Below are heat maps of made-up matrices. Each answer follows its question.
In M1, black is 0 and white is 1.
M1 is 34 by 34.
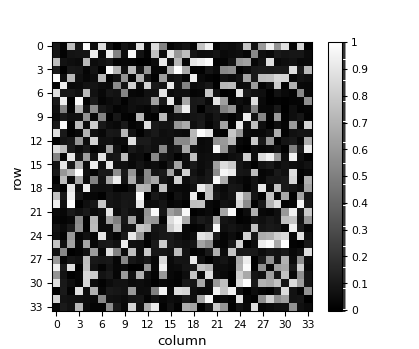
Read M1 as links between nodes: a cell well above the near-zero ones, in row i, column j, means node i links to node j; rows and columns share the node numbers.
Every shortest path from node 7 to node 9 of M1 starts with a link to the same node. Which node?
node 13
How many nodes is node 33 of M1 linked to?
11
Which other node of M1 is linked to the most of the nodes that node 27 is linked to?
node 29
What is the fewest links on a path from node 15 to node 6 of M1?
4
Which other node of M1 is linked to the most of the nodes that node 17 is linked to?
node 22
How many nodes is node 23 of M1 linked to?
10
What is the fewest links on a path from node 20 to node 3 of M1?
3
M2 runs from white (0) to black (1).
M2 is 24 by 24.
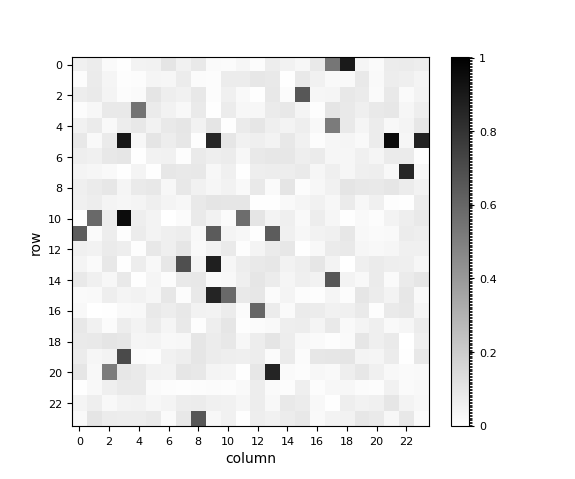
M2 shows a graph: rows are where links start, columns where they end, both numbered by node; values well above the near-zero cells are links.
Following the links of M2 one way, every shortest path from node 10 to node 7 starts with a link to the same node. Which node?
node 11
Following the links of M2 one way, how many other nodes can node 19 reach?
3
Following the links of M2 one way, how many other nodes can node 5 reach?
7
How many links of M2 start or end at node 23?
2
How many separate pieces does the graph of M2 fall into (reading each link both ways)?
3
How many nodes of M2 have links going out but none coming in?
5
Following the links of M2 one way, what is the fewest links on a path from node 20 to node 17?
6
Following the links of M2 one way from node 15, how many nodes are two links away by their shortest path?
3
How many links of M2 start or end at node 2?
2
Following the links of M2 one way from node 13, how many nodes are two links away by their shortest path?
1
